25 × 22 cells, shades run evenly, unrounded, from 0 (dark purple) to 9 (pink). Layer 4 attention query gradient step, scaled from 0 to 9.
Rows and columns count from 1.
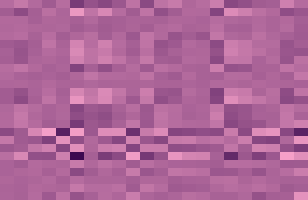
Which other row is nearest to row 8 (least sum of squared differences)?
12
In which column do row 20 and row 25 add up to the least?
6
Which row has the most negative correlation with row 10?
4
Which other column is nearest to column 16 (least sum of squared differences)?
2
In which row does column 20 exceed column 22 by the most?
17
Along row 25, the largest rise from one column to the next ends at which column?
22
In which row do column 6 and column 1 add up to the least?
20
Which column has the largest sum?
8
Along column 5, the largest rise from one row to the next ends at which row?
18
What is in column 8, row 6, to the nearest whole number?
7
